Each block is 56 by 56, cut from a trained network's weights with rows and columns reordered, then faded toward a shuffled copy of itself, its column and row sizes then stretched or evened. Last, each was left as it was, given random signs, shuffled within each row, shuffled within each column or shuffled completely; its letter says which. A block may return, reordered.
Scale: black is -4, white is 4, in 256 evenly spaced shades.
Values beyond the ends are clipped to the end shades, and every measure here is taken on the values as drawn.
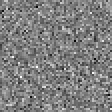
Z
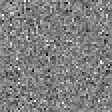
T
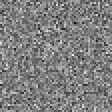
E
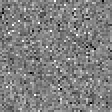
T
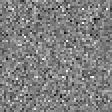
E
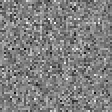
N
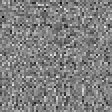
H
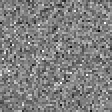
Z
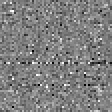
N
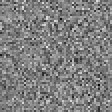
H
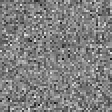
T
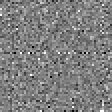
N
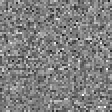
E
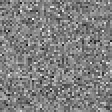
E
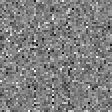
N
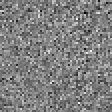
T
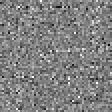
N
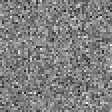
N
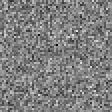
N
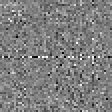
N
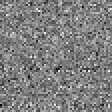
E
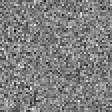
T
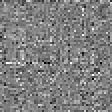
H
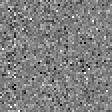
T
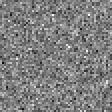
Z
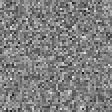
H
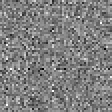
H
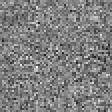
H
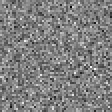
Z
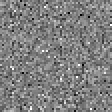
T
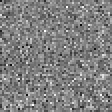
N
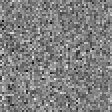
T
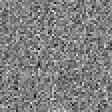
T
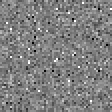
T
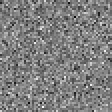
Z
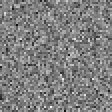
E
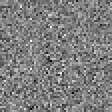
N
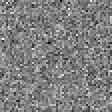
T
